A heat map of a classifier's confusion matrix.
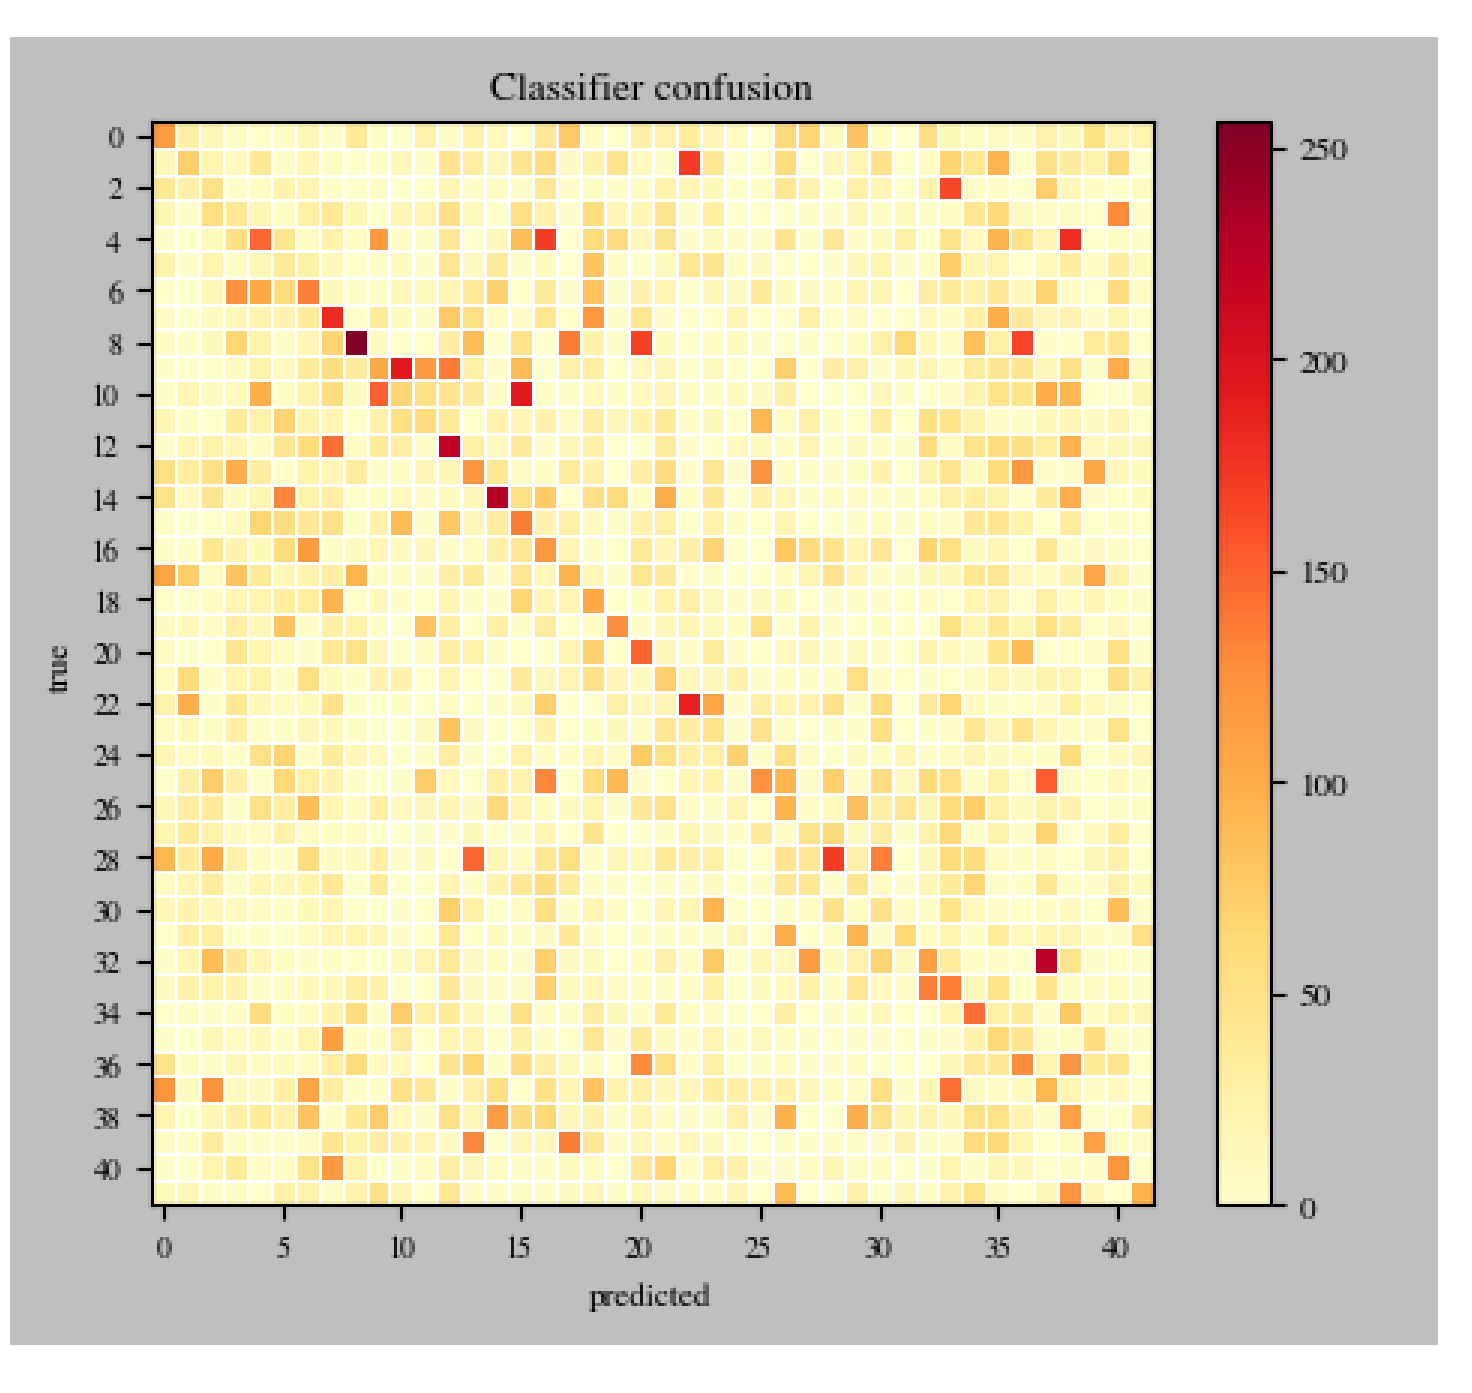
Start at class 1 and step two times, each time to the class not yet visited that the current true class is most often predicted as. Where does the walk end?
23
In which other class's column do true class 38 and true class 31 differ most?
14
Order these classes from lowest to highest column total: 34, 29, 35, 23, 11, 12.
11, 29, 23, 34, 35, 12
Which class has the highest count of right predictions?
8
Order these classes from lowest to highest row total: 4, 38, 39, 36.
39, 36, 38, 4
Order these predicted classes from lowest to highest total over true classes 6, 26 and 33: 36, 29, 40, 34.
36, 40, 34, 29
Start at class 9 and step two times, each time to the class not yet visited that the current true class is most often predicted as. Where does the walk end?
15
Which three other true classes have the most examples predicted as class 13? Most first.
28, 39, 8
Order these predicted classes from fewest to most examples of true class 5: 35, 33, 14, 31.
31, 35, 14, 33
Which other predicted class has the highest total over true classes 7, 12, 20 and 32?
37
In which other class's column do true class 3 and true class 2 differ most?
33
